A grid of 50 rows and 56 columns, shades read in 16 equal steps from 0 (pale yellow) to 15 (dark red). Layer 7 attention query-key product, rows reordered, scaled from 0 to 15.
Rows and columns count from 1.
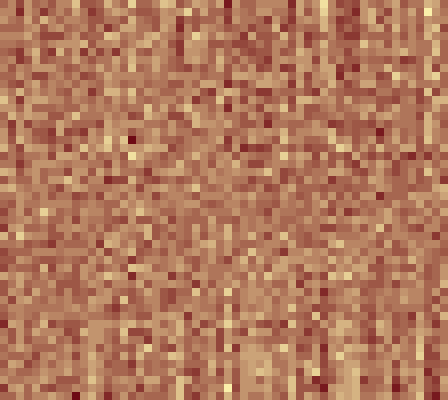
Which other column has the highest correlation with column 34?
33
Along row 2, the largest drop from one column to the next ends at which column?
54
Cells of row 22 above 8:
17
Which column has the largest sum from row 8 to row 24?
53
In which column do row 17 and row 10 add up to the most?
48
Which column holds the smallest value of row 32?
32
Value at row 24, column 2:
4
